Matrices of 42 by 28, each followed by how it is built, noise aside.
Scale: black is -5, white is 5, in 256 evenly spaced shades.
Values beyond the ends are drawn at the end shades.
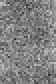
smooth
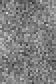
smooth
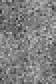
smooth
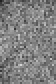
smooth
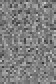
blocks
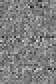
uneven rows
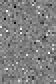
sparse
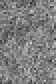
smooth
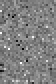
sparse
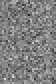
repeating rows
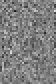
low rank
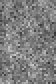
smooth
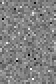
sparse
